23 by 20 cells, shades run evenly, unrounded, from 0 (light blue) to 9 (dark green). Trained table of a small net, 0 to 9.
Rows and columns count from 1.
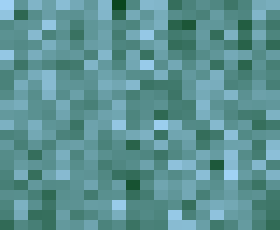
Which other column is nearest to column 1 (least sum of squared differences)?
8
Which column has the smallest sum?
17
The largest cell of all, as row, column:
1, 9
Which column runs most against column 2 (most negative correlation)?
7
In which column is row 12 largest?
12
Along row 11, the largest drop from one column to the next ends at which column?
15
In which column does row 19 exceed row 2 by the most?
10
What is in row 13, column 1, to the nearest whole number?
2
